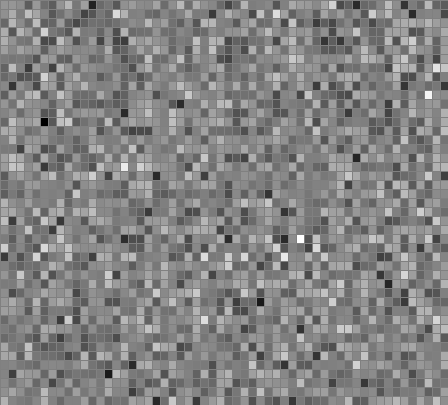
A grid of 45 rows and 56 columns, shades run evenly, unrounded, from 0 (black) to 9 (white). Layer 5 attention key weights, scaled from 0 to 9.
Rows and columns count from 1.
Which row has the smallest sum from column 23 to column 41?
45
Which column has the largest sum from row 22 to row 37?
43
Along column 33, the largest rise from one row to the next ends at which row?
35
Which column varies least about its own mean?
21
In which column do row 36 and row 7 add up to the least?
8
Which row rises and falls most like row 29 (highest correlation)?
36
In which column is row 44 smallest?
17
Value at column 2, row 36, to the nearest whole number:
5
